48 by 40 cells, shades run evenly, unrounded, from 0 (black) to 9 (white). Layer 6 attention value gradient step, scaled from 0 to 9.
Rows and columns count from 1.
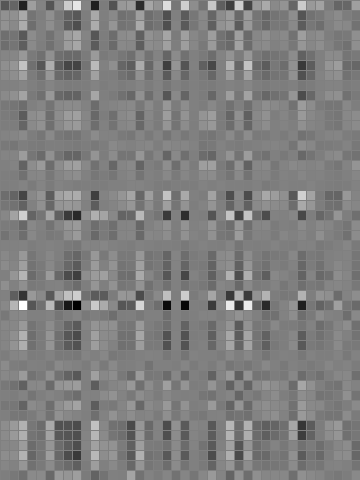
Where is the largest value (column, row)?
3, 31
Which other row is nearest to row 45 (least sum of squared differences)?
38
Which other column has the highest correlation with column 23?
5
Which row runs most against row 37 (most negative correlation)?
36
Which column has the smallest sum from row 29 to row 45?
9
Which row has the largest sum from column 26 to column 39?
1
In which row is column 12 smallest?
30
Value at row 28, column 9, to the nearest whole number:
2
